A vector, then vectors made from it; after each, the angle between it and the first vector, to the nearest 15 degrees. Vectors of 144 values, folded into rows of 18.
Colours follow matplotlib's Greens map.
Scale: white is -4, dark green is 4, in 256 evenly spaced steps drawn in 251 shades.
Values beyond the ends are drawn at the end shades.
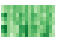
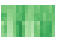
75 degrees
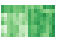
135 degrees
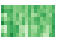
165 degrees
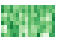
150 degrees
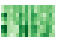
15 degrees
